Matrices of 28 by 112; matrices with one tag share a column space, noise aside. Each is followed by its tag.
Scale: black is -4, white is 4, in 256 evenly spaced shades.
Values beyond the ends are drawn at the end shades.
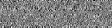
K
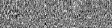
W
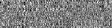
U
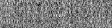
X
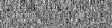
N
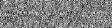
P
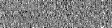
P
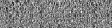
X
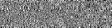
K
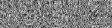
W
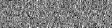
P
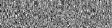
W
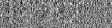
X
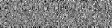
K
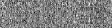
X
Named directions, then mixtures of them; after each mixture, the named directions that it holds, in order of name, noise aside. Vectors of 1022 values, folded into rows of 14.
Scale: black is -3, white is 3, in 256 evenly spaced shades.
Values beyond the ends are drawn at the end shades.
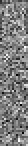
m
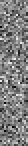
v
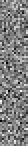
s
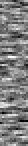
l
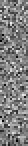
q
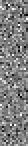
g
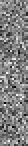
v.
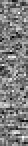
l, q.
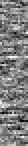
l, s.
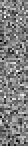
q, v.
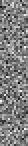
g, s.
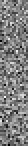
q, v.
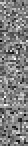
l, q, v.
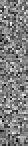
q.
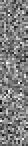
s, v.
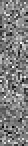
m, v.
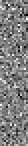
g.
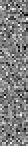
g.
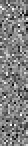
g, m.
